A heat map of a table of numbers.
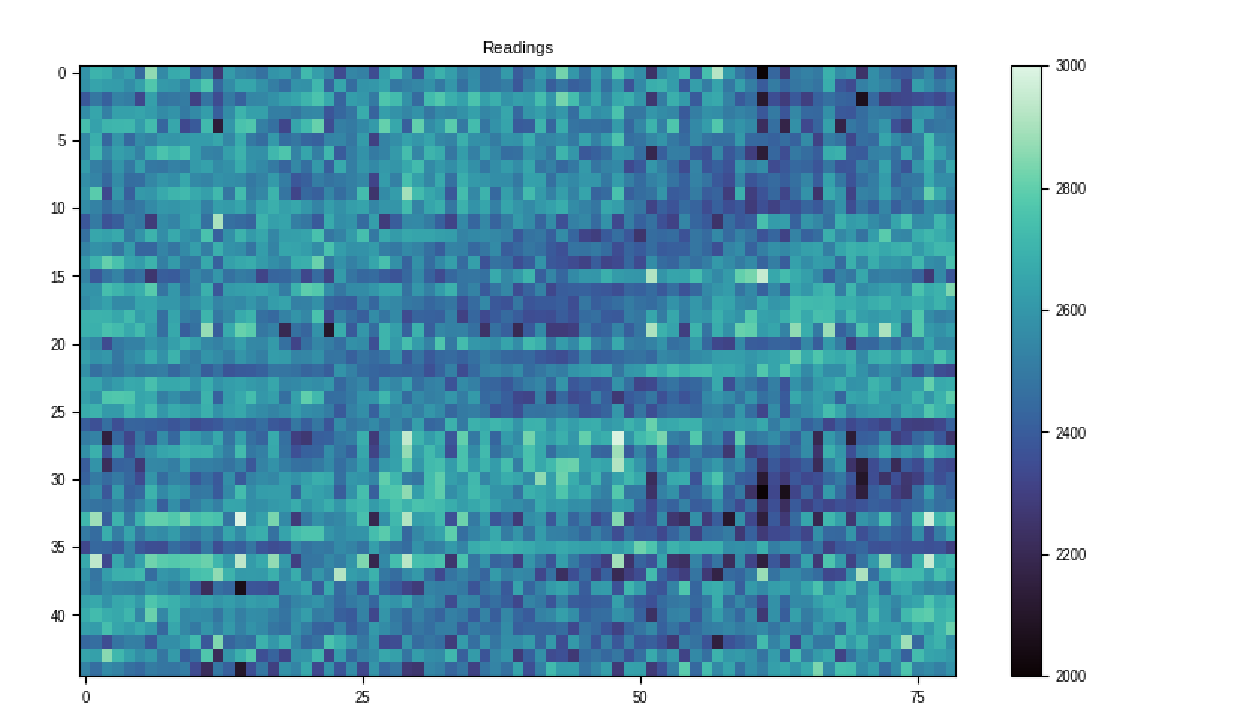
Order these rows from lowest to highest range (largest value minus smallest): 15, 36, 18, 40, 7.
7, 18, 40, 15, 36
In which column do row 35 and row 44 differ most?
51
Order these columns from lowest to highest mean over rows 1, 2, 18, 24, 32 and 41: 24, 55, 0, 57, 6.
55, 24, 0, 57, 6
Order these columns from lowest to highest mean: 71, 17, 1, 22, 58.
58, 22, 71, 17, 1
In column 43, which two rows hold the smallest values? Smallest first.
37, 19
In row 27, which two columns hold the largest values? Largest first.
48, 29
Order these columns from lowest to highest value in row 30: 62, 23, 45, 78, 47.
62, 78, 23, 47, 45
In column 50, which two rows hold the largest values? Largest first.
35, 27
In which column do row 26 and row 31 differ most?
61
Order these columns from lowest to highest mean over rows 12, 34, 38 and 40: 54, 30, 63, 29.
63, 29, 30, 54
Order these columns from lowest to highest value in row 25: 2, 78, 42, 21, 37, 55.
37, 55, 42, 21, 2, 78
